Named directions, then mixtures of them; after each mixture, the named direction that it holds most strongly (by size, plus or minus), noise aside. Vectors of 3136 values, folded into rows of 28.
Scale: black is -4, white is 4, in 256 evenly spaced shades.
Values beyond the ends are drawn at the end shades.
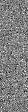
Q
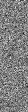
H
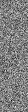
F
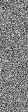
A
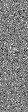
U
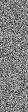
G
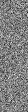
F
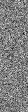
H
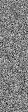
G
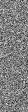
G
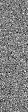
Q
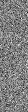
G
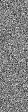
Q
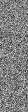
G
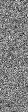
H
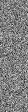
G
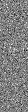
U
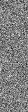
A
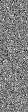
U
